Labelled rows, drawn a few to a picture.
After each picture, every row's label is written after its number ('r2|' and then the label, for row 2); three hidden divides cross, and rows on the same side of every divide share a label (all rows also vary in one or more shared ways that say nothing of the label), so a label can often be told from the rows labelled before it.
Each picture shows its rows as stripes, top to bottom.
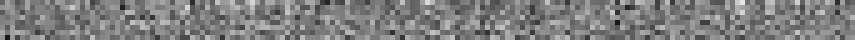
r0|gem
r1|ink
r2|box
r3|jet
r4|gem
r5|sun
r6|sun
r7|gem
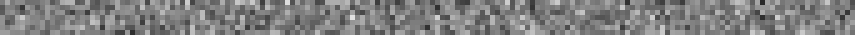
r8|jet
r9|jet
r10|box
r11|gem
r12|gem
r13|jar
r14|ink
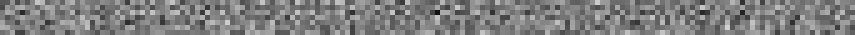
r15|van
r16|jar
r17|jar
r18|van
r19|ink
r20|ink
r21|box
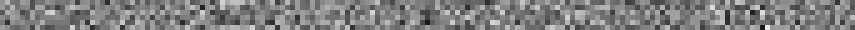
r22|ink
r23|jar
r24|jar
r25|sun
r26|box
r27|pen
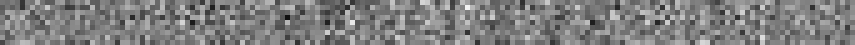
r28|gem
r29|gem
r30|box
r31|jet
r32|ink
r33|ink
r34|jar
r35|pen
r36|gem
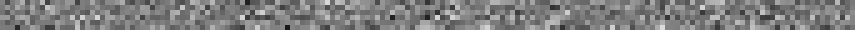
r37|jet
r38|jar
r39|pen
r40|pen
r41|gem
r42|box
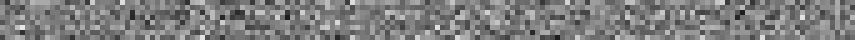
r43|box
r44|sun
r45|gem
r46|jet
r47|box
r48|jar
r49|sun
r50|jar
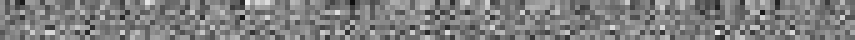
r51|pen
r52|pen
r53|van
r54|ink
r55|gem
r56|box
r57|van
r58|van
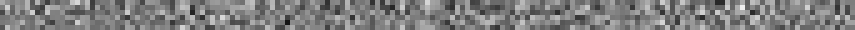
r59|pen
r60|ink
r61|jet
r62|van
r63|box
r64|jar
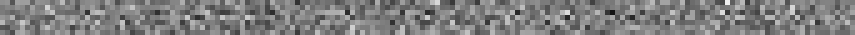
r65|pen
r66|van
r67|pen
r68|sun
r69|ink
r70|box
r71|sun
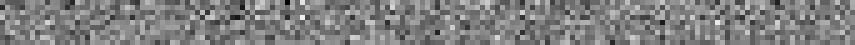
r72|box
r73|box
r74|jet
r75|sun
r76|jar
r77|box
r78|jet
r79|box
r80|pen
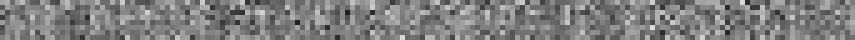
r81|jet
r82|sun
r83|pen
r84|van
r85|sun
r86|van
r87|jet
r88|ink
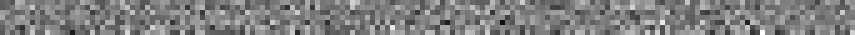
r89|box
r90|box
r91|pen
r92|ink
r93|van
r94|box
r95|box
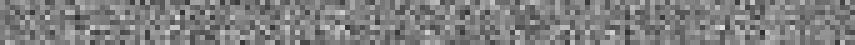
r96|gem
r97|box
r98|jar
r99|gem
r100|jet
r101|pen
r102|jet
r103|box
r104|jar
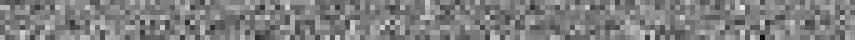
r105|gem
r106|sun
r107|box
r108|van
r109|pen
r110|gem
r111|box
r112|gem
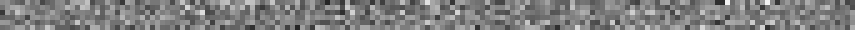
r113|pen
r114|jet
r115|van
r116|box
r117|gem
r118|jar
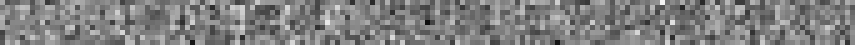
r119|pen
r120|van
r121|pen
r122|pen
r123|sun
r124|ink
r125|box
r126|van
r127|jar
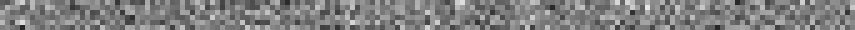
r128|jar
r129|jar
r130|ink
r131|jet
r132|ink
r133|gem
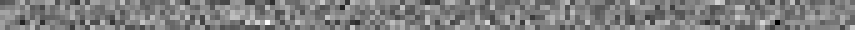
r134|van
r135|gem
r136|ink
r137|sun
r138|ink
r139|box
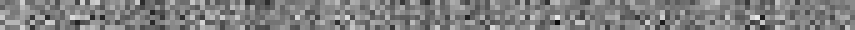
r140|van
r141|box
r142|ink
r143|jar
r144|jar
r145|gem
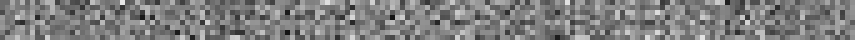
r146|jet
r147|jar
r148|van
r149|sun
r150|sun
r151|sun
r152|jet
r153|jar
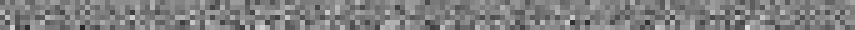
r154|van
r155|box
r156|sun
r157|pen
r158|gem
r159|jet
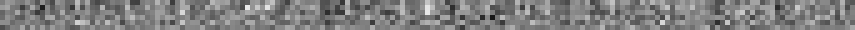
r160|jet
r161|sun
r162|gem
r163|jar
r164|pen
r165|box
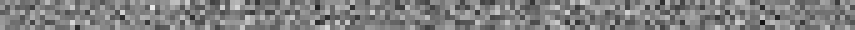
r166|jar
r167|box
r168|box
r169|pen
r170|gem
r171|ink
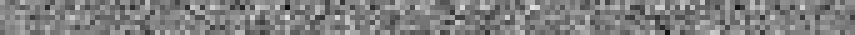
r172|gem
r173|jar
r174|ink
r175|sun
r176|jar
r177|sun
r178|jet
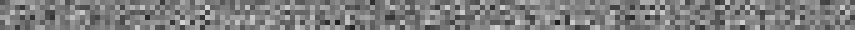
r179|van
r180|ink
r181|box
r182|sun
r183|jar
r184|van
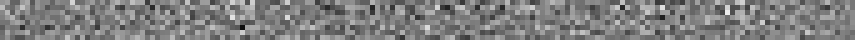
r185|gem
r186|pen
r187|pen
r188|sun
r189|jet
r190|box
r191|ink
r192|van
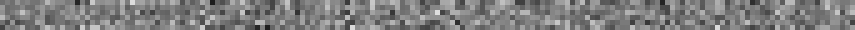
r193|gem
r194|sun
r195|gem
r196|sun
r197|gem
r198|van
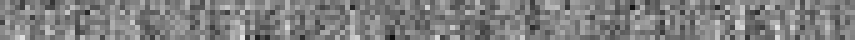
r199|sun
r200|gem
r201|gem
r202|van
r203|van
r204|gem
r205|ink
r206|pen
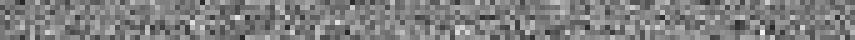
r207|pen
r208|box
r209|gem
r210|jar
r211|van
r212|van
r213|pen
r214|jet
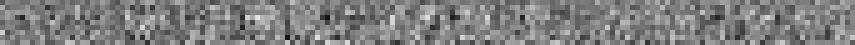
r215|van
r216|sun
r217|jet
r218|gem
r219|van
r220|jar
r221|ink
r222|sun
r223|sun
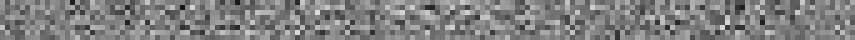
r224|sun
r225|jar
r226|sun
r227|van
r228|box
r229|sun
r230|pen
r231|gem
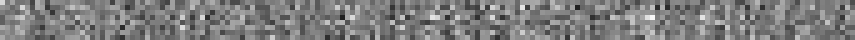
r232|ink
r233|van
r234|gem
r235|box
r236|van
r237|ink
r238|van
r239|ink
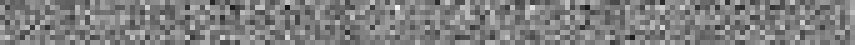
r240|gem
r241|pen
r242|sun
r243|gem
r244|box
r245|pen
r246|ink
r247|sun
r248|pen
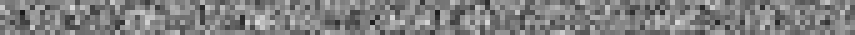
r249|jet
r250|ink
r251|ink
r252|box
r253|pen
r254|jet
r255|ink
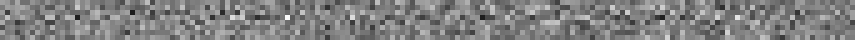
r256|ink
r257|box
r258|sun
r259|ink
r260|gem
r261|van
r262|pen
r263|van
